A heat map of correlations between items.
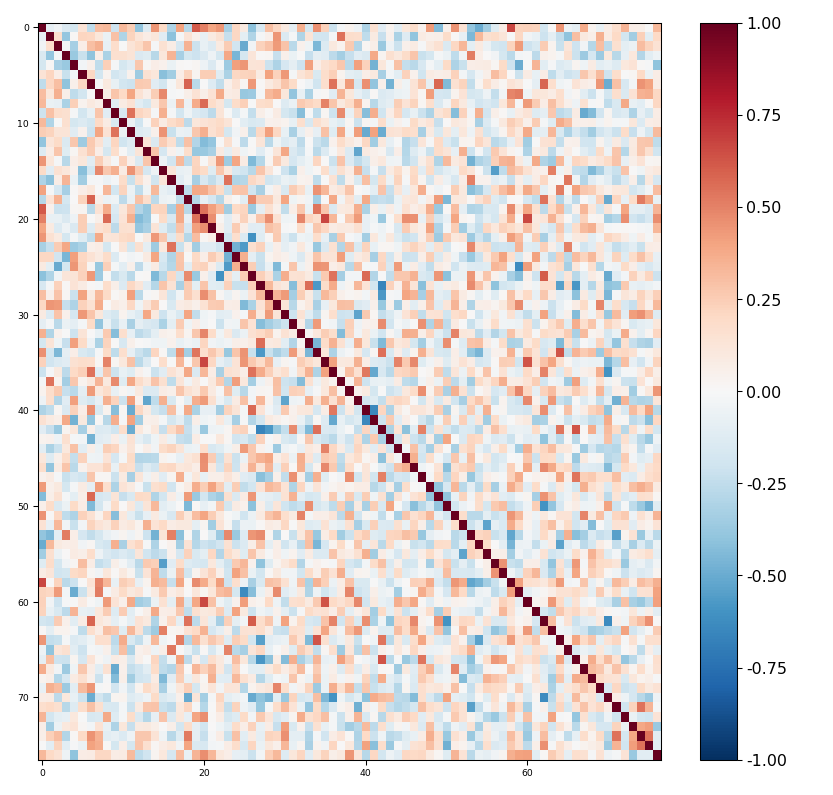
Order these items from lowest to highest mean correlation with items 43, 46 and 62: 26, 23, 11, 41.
41, 11, 23, 26
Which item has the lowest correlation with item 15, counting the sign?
56
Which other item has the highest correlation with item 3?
53
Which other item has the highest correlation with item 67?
51
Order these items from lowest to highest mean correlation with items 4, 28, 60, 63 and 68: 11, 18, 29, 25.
29, 18, 11, 25
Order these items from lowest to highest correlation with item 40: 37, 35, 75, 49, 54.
37, 54, 35, 49, 75
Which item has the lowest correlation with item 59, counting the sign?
25
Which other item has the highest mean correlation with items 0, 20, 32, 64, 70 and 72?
19
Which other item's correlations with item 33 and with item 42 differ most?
27
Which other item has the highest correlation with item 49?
6
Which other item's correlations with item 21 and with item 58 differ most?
52
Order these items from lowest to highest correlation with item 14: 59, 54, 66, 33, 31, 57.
54, 31, 33, 59, 66, 57
